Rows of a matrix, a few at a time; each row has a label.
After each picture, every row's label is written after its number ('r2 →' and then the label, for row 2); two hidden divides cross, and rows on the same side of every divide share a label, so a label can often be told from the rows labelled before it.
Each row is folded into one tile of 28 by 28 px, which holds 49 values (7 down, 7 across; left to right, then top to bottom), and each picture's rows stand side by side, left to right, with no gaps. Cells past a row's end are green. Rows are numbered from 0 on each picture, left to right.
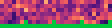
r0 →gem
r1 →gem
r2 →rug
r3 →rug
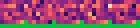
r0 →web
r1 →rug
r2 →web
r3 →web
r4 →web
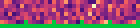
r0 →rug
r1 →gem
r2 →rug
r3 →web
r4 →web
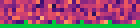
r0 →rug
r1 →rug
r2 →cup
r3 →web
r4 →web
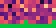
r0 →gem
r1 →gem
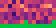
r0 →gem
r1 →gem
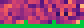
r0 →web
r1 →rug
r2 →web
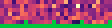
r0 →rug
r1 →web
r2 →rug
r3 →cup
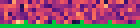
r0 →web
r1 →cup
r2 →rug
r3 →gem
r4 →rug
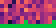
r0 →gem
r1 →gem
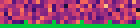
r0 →rug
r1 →rug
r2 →gem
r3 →gem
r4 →cup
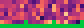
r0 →rug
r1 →web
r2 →rug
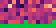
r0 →cup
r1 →gem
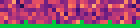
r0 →cup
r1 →cup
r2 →web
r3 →web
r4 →cup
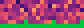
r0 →cup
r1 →web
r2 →cup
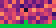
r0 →cup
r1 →gem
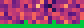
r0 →rug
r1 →cup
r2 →cup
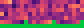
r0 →rug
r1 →web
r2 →gem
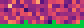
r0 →cup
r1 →rug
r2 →gem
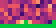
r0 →web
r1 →rug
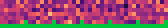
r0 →gem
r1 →cup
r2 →cup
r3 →cup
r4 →rug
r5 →gem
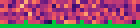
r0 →gem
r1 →rug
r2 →cup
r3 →cup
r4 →rug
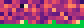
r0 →web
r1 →gem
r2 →web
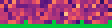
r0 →cup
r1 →rug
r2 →rug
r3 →cup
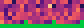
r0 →rug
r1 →rug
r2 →rug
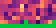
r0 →rug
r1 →web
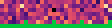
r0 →gem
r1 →cup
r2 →cup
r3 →gem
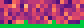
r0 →web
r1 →web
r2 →rug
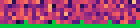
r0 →rug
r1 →rug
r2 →rug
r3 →gem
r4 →cup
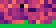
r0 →web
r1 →cup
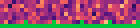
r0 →gem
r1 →web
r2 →rug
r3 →web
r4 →web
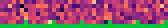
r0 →cup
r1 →web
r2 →cup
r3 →rug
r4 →web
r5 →gem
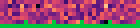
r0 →rug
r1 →gem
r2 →web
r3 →rug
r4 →gem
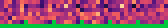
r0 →rug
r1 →rug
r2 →cup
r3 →cup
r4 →cup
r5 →rug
